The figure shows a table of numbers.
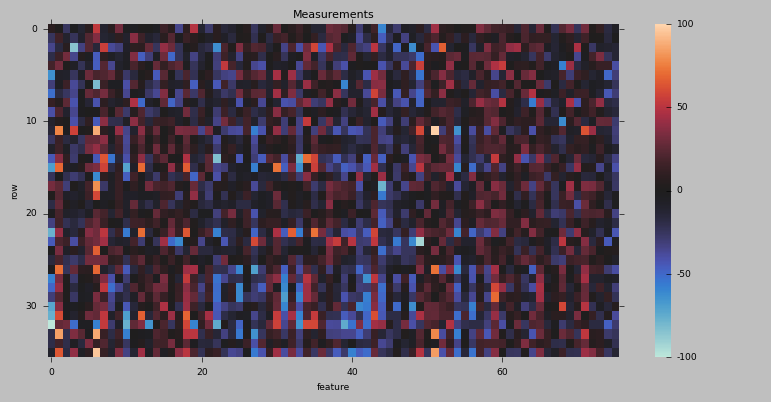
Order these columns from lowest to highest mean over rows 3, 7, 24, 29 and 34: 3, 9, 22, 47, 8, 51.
22, 3, 47, 8, 9, 51
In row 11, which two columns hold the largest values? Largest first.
51, 6
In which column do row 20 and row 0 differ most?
19
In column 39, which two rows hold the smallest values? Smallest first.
32, 6
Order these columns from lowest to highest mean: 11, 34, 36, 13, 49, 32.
13, 36, 49, 11, 32, 34
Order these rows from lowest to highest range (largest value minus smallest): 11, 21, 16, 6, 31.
21, 16, 6, 31, 11
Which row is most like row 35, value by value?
11
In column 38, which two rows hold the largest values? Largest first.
23, 7
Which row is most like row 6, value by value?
16
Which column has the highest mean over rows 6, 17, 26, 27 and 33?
1
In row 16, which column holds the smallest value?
6
